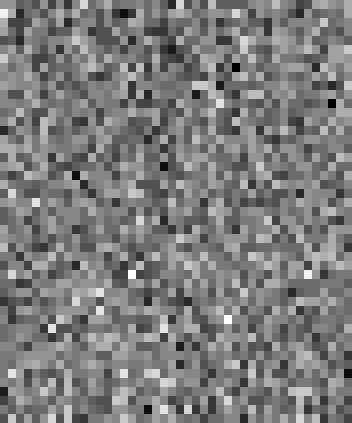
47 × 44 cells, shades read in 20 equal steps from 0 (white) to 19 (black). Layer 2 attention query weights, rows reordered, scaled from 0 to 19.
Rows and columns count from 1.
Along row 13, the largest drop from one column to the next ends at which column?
31
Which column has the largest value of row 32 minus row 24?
3
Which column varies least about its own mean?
37
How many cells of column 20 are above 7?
35
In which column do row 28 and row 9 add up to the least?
42
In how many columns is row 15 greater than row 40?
25
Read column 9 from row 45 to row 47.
9 4 4
